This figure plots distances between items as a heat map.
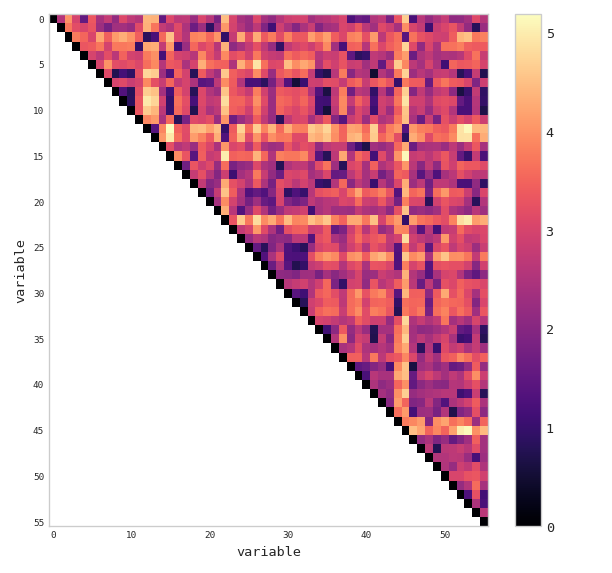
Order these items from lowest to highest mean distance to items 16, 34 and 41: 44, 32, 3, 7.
3, 7, 32, 44
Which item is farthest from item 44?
5
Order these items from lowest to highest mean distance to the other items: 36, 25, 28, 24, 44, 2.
28, 25, 36, 24, 44, 2
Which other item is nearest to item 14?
40
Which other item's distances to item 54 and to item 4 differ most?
39
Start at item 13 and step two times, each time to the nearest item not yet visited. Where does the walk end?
22
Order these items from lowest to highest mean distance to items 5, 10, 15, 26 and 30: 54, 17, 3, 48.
48, 54, 17, 3
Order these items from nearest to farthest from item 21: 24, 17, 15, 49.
24, 17, 49, 15
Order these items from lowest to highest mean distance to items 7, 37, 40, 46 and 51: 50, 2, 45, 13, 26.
50, 26, 2, 13, 45
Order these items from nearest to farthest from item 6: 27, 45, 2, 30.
27, 30, 2, 45
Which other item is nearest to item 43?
51
